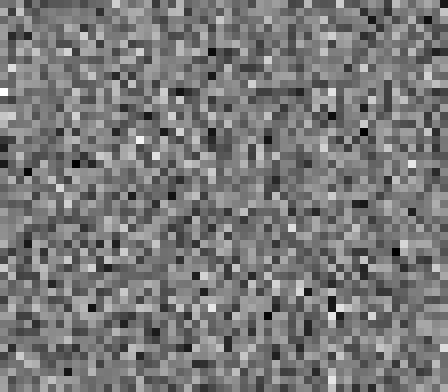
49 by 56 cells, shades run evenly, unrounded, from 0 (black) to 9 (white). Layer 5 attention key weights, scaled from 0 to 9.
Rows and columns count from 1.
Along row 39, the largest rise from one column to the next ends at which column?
43
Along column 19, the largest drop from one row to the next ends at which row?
15
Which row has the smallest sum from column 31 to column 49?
49
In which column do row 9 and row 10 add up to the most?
54
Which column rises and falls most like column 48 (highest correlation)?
11
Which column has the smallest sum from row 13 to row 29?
34
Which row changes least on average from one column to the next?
8
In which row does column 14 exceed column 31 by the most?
28
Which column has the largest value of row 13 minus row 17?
21
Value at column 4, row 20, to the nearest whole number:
4
